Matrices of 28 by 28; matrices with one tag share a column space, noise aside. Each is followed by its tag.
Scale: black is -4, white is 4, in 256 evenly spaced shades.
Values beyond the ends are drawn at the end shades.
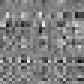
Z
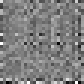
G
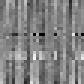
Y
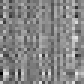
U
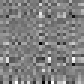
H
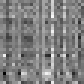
U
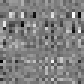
Z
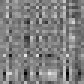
U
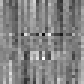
Y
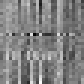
Y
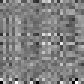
G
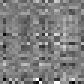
G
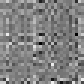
G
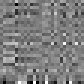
H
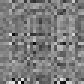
G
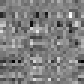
Z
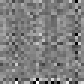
G
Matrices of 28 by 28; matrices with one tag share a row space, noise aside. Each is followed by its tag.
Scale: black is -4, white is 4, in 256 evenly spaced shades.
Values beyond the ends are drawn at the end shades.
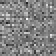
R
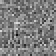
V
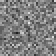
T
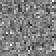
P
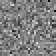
P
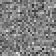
P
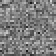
R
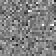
T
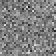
T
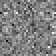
P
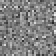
T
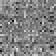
V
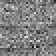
R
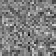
P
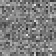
R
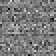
V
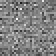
V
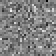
P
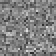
R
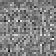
V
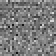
V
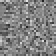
R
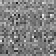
V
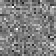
V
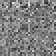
T
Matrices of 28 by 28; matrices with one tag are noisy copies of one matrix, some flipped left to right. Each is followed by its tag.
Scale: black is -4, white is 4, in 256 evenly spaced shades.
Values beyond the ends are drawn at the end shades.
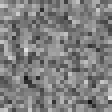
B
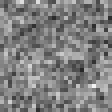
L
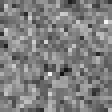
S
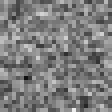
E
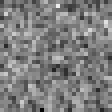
S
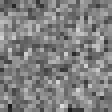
S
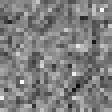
B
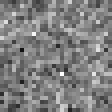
S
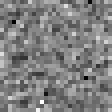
E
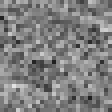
L
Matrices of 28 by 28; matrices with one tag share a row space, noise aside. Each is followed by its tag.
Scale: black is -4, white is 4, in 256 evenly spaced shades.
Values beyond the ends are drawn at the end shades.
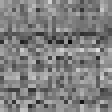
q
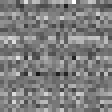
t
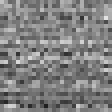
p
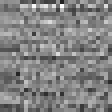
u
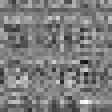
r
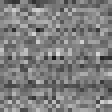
q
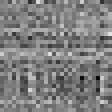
q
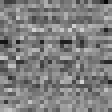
p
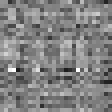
p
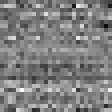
p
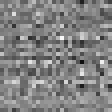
q
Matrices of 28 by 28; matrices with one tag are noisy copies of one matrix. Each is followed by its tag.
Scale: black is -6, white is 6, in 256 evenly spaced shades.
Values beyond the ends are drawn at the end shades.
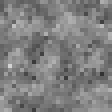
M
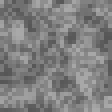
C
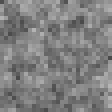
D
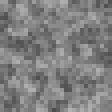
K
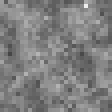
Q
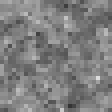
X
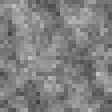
Q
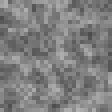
K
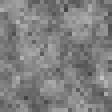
Q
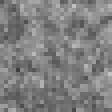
D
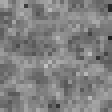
K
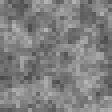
C
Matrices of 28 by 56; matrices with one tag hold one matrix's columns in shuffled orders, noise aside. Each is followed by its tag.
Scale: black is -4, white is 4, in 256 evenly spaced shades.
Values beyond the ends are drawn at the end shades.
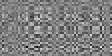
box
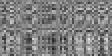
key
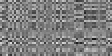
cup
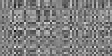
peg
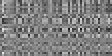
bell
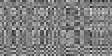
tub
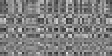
bell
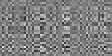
box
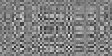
box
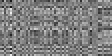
tub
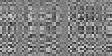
box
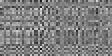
tub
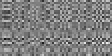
cup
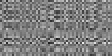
cup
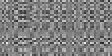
cup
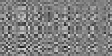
box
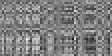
key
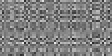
cup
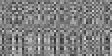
key
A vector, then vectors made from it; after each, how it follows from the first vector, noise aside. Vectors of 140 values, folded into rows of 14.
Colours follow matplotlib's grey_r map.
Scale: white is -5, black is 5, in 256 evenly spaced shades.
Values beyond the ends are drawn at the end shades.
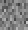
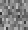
wrapped around, negated.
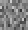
reversed.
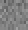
shrunk.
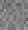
shrunk.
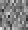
wrapped around, negated.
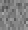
shrunk.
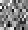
reversed, scaled up.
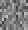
wrapped around, negated.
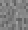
wrapped around, shrunk.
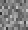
wrapped around, negated.
